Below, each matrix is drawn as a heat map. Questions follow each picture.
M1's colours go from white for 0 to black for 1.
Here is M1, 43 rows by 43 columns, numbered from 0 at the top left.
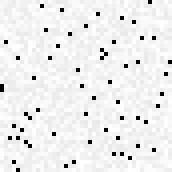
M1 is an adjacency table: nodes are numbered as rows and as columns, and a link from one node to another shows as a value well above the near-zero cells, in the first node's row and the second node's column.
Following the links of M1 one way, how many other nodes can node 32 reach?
5
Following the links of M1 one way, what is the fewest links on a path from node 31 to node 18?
5
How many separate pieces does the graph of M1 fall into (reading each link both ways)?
4
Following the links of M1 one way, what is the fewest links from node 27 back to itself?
6
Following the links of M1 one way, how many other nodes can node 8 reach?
2
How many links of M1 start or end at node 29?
5
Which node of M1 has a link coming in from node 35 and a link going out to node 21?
node 6
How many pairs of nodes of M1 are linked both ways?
2
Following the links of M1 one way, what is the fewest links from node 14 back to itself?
5
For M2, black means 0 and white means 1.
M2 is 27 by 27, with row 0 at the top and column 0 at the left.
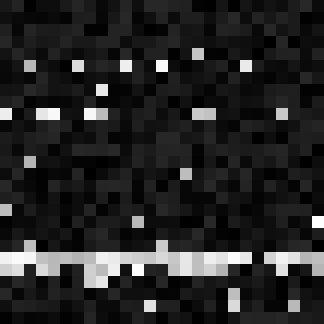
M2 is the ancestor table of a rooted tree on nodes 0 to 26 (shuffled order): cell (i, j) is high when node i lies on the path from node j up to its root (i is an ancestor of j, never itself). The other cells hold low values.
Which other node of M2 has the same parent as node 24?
12
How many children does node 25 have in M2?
2
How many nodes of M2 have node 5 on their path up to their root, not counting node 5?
5
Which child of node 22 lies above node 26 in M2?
18
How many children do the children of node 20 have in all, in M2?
1
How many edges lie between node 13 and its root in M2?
3
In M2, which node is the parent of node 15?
14
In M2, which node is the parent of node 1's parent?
21
